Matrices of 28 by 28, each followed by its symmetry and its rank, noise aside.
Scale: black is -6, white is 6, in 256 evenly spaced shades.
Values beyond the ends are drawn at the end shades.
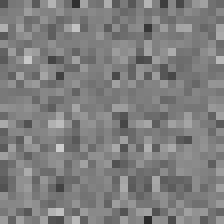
no symmetry, rank four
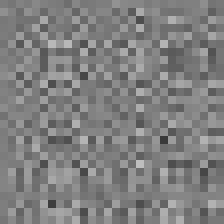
antisymmetric, rank two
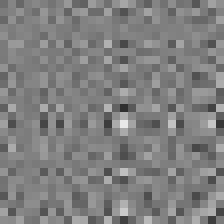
symmetric, rank two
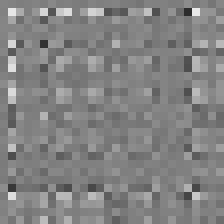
symmetric, rank two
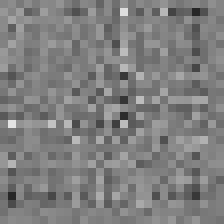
symmetric, rank four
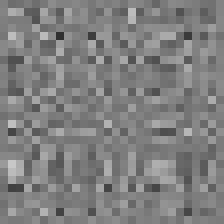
no symmetry, rank three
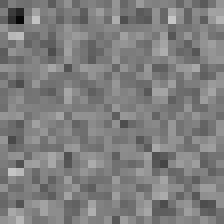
symmetric, rank three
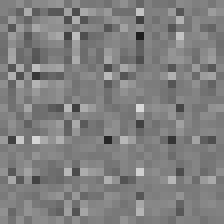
antisymmetric, rank two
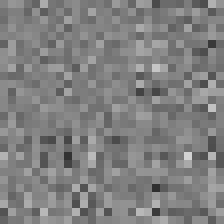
antisymmetric, rank four
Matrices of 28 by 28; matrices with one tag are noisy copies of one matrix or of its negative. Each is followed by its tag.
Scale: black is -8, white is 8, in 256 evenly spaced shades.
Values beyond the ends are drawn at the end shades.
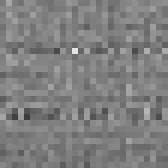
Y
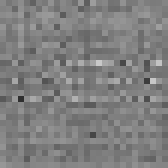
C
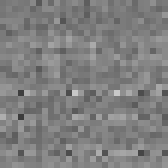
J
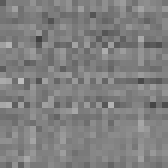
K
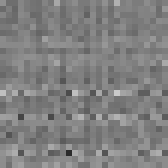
J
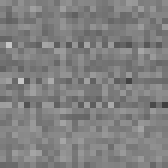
K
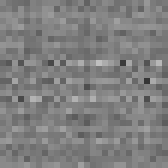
C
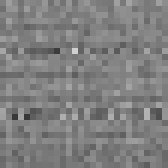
Y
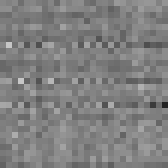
K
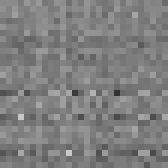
J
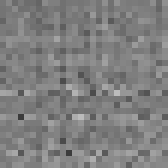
J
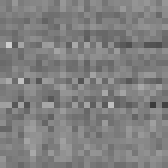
K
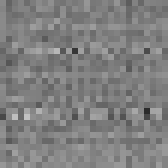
Y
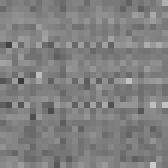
K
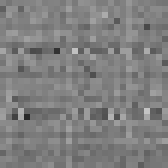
Y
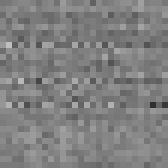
K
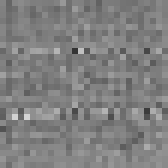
Y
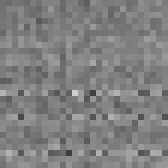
J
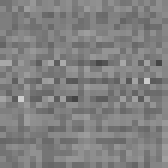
C
